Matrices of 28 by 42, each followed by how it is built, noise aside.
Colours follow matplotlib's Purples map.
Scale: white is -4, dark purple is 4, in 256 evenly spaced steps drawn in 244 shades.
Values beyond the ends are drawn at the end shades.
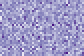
low rank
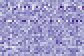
uneven rows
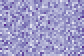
repeating rows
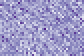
Toeplitz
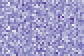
repeating rows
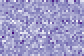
uneven rows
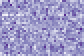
low rank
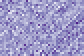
Hankel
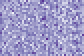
repeating rows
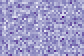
repeating rows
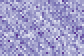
Toeplitz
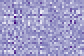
low rank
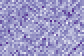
Hankel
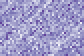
Hankel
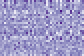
low rank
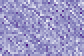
Toeplitz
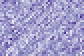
Hankel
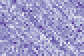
Toeplitz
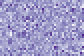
low rank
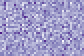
low rank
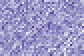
Hankel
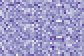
repeating rows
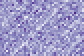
Hankel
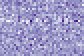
uneven rows
